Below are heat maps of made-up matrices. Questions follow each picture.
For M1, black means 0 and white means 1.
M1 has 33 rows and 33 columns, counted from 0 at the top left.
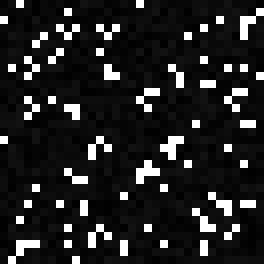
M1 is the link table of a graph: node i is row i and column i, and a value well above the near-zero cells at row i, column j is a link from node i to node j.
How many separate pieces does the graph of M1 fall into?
2
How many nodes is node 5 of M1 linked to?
1
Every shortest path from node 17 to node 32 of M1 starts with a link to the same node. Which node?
node 22
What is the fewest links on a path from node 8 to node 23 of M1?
2
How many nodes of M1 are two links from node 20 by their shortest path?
10
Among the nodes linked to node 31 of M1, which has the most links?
node 25
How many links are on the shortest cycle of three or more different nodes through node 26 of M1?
4
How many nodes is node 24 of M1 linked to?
2
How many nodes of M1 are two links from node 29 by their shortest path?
9
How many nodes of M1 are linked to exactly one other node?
1
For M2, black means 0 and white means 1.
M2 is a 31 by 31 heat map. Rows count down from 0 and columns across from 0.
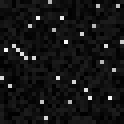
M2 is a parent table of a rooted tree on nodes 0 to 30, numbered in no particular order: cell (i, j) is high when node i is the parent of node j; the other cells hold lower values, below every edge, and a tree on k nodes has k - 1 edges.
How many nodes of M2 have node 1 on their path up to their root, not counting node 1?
9
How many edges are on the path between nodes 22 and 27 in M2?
2
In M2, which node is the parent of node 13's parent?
6
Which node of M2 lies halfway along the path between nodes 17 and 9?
15
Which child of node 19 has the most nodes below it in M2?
0
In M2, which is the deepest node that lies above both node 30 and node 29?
12
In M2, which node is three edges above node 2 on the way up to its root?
24
